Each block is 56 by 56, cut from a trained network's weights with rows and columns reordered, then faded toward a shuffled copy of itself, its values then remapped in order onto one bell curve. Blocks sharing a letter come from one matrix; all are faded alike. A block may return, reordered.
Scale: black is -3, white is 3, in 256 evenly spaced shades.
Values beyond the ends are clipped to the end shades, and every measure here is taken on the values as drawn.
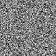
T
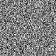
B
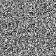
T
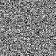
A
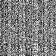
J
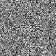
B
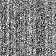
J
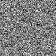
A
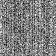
J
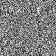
A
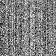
J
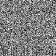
A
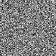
T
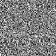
B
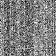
J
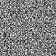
T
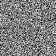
T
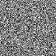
B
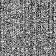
J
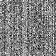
J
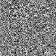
B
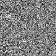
A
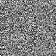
A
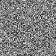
T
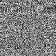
A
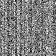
J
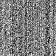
J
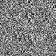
A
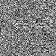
A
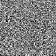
B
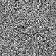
B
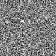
T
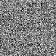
A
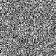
T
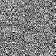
T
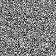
T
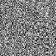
T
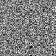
A
